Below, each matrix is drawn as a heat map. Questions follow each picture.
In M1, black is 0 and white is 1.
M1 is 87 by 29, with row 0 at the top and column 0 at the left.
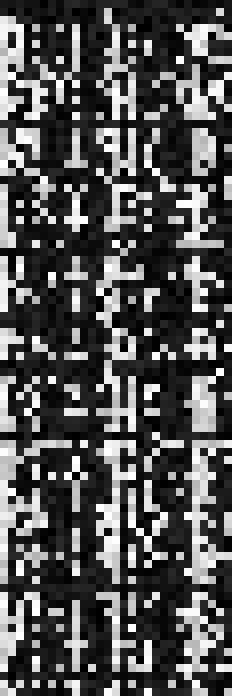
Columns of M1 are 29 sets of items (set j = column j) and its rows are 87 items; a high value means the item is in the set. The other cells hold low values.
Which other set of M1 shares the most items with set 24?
0
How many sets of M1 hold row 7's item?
12
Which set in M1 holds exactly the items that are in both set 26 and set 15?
10
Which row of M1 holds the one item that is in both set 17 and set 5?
24
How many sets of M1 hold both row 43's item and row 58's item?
6
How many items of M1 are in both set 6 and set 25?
4
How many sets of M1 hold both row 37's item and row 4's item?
5
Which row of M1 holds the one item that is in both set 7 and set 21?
55
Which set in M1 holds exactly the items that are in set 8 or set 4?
16
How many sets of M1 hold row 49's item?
11
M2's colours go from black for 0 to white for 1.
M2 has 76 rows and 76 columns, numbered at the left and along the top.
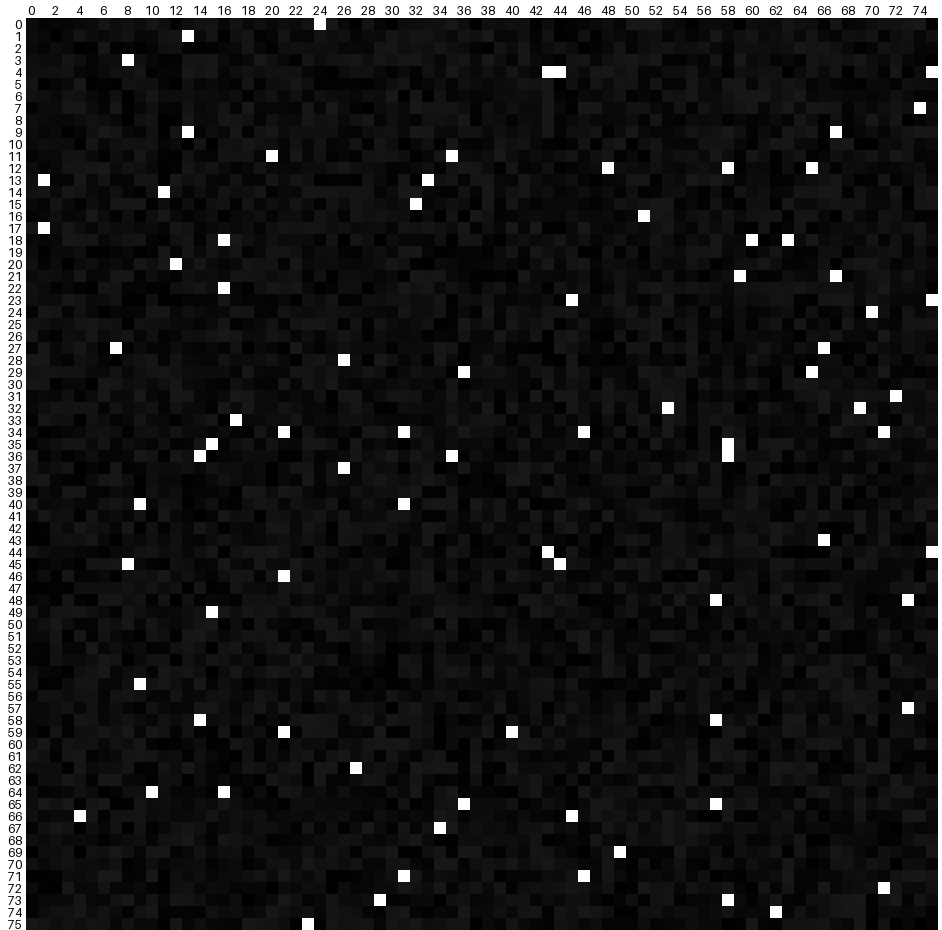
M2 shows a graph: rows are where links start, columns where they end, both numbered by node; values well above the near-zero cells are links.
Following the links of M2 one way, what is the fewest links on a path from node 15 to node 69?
2
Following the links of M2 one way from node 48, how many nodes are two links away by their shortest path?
2
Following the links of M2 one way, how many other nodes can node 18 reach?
4
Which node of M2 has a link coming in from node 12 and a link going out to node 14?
node 58
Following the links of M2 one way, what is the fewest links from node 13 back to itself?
2
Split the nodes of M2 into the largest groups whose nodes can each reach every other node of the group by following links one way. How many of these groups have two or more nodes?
6
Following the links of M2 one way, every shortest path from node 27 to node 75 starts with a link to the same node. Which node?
node 66
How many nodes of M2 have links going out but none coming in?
8
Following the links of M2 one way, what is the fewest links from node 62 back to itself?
4
